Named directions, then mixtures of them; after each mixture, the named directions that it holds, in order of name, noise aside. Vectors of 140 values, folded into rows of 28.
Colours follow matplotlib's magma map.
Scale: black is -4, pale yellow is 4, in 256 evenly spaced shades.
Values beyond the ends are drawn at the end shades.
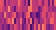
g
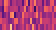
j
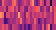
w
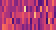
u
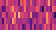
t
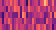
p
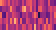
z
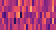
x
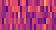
p, t.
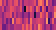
u.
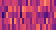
p, z.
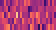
g, p.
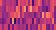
g, t, x.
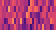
g, w.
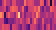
g, w, x.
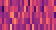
j, t.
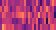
u, z.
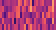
x.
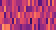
g, u, w.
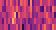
g, t.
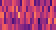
u, w.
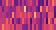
u.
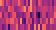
g, z.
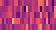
u, x.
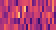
t, u, x.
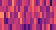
w.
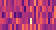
j, t, u.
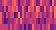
j, p, w.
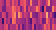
t.
